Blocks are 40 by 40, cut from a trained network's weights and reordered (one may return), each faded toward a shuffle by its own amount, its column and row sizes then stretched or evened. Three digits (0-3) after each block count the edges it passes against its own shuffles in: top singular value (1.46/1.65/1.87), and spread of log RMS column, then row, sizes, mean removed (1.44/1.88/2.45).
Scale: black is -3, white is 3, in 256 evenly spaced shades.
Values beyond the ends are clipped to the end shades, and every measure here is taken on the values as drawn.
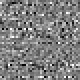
1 0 3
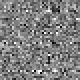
1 0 2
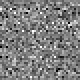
1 0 2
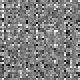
1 3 1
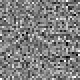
0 0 0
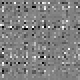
0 3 3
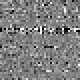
1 1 3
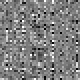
3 3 1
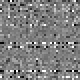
2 1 3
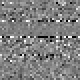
2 0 3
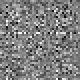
1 2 1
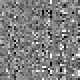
0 3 0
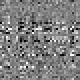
1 1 3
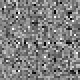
1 1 1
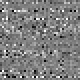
0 1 3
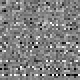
1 0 3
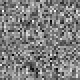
1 1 1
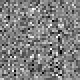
1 1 0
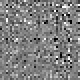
0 3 2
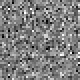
0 2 0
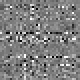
2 2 3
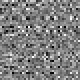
3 1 3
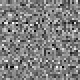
1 0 2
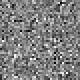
0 1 1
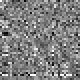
2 1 2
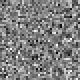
1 0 0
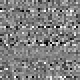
0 0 3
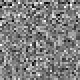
0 0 1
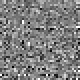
1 1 2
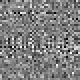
1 0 3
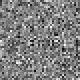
1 1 0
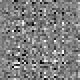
0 3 2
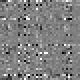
1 3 3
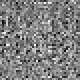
1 0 2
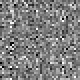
1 2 1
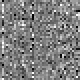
0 3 0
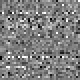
0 1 3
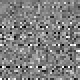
0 0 3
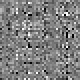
2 3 2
